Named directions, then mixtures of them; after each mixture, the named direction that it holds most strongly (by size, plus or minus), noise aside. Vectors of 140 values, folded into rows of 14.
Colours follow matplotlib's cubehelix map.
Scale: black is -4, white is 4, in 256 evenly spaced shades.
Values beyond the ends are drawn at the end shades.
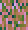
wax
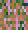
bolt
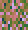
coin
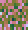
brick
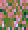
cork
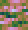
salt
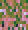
cork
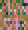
bolt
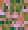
salt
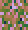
coin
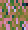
bolt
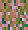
coin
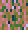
brick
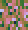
cork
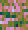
salt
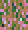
coin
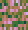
salt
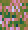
salt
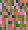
wax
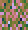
coin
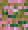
salt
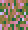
brick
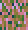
wax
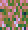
cork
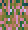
bolt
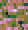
salt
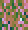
coin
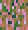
wax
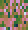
cork
